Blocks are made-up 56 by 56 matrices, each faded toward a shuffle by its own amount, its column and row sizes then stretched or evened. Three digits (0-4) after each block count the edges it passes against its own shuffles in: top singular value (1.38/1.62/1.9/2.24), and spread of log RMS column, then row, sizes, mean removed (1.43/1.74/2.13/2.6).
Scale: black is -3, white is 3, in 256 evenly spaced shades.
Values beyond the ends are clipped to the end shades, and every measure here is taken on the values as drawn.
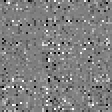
0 3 3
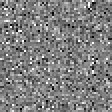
0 1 1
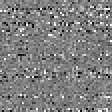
1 0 4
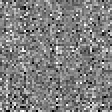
2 3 2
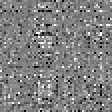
3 3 4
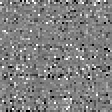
0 0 4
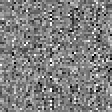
2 3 0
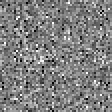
0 3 0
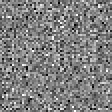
3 0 0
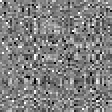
4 1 0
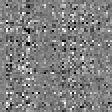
2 4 3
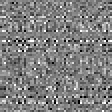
4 1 4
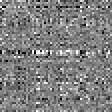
4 2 4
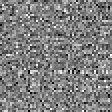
3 0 1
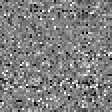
1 0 2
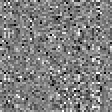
3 2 0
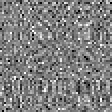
4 1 1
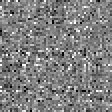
1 0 3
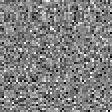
3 0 0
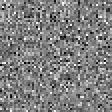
3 2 1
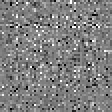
2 2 3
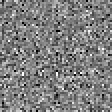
1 2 2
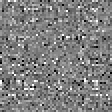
2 1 3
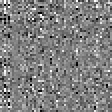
2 4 2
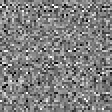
3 1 3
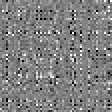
4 4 4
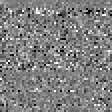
0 0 4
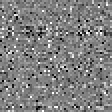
3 0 1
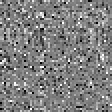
3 2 1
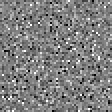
0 0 0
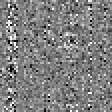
0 4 0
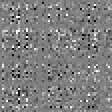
1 4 4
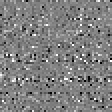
1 0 4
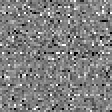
1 1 4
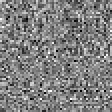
3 0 2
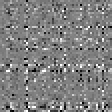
4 4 4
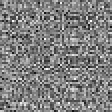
4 0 2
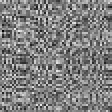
4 2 2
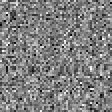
2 1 0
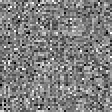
2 1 0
